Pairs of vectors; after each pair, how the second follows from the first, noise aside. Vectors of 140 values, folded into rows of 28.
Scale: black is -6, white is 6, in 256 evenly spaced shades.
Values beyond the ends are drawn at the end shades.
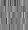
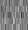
shuffled.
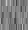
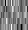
reversed, negated, scaled up.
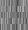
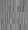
negated, shrunk.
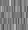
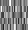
scaled up.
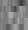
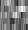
wrapped around, negated, scaled up.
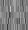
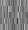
reversed, negated.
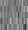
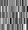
negated, scaled up.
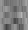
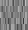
shuffled.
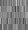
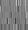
partly zeroed.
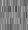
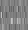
reversed, negated, partly zeroed.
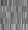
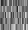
scaled up.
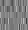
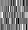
wrapped around, negated, scaled up.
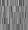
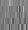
reversed, negated, partly zeroed.
